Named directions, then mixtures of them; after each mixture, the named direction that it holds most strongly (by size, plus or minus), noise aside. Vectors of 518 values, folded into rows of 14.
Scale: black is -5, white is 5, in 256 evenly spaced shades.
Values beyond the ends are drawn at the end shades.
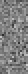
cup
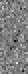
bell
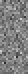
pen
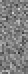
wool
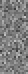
pen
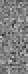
cup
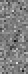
bell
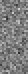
wool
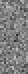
pen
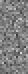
pen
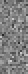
cup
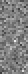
bell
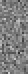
wool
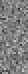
wool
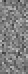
pen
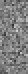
cup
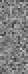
cup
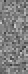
cup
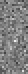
bell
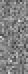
cup
